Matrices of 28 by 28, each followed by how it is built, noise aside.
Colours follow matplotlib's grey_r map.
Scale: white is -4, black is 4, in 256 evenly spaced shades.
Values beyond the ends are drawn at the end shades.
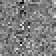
uneven columns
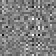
low rank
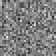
repeating rows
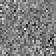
block diagonal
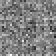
blocks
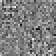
block diagonal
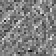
Hankel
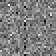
uneven columns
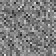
Toeplitz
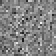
uneven columns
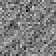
Hankel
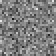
repeating rows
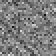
Toeplitz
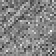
Hankel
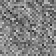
Toeplitz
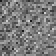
Hankel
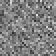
Toeplitz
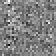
uneven columns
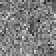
smooth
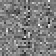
uneven columns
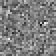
repeating rows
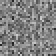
repeating rows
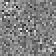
block diagonal
